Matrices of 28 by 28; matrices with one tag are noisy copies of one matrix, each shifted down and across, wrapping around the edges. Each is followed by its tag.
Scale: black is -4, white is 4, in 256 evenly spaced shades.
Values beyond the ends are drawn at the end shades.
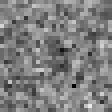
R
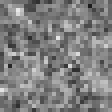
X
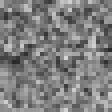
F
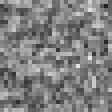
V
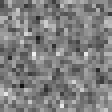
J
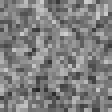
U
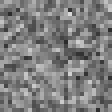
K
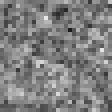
X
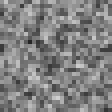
U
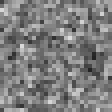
R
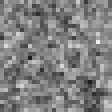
R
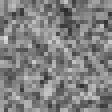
U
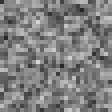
K
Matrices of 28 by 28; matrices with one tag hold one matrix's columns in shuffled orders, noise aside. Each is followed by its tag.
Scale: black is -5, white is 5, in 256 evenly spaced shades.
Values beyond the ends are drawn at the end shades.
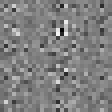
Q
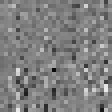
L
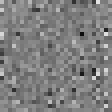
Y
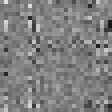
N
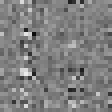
Y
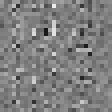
Q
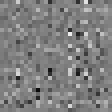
Y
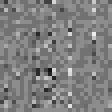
Y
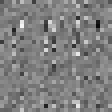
N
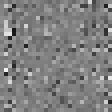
Q
